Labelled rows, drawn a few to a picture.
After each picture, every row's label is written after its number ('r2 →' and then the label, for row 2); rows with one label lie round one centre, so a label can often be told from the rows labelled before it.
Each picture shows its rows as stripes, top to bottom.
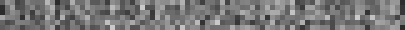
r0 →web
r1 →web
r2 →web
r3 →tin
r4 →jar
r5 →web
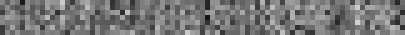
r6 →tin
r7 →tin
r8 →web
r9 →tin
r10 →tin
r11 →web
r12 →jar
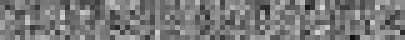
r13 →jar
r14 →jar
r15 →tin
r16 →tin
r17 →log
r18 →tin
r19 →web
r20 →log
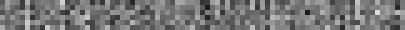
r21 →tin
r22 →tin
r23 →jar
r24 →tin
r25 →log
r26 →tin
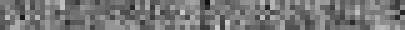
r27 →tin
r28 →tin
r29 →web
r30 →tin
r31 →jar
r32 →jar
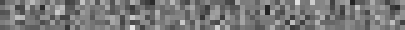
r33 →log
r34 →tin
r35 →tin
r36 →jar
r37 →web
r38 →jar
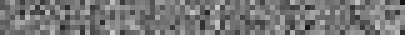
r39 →web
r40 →jar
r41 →tin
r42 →log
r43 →jar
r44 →jar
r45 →web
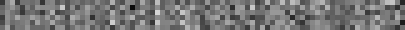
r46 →web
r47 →tin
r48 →web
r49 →jar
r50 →web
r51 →tin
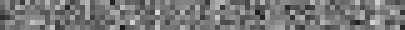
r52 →tin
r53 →jar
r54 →web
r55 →jar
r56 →log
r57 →web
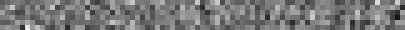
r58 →jar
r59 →web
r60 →tin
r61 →tin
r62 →jar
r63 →log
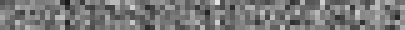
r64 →jar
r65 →log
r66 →tin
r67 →tin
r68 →jar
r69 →log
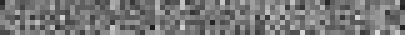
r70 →web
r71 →web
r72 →log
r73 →tin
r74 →log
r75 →web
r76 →jar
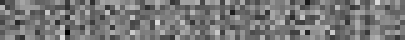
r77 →jar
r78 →log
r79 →tin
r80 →jar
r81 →web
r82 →tin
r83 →jar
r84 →tin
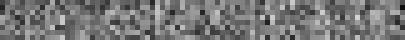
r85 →web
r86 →web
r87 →jar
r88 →tin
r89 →tin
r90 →web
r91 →log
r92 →tin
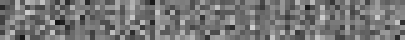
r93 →log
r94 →jar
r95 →log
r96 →jar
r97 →web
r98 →log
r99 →web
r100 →tin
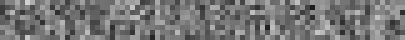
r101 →log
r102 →jar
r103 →web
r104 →jar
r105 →tin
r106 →tin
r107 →tin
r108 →log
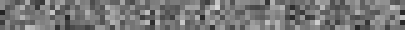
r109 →tin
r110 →jar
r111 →web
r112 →jar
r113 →web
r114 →log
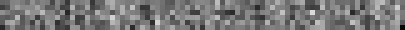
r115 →jar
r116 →jar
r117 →log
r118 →jar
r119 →web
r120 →web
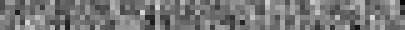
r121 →web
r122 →web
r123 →web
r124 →log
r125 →log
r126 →log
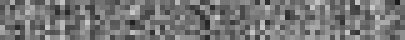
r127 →tin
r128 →log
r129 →log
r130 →jar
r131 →tin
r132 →tin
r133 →log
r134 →tin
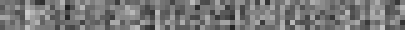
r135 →tin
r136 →log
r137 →log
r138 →log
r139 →web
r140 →log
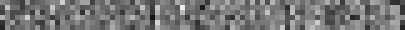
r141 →tin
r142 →web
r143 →web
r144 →log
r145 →web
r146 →web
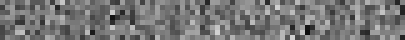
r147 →tin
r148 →web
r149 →web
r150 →tin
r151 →tin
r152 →jar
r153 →jar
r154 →web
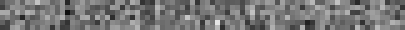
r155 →log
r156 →web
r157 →log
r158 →tin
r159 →jar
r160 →jar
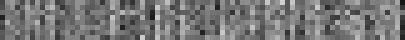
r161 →web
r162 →web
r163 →log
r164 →web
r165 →web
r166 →web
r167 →web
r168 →web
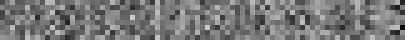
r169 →web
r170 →tin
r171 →web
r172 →jar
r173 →jar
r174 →web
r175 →tin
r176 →log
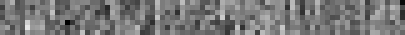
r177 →web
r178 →web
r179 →web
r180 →web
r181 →log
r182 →log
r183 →log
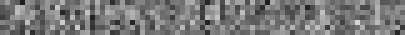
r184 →tin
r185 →jar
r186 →jar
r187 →jar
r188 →tin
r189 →web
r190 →tin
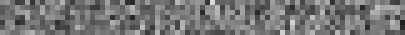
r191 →tin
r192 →jar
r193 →jar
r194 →tin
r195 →web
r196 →web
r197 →log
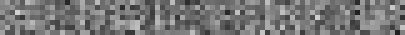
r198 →log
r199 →web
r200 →log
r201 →web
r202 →log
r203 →log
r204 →tin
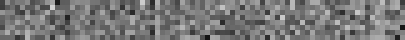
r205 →web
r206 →web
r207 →tin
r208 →log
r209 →jar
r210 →web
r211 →log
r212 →tin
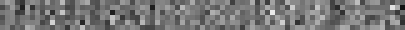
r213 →tin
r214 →web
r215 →tin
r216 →web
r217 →web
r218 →log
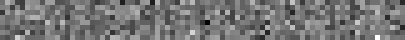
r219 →web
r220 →log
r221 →jar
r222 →log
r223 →tin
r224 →web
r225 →tin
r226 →jar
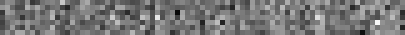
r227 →tin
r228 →log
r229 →web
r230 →web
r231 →jar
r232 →web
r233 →jar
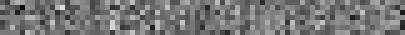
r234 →jar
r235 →tin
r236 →web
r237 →log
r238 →web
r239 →web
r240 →log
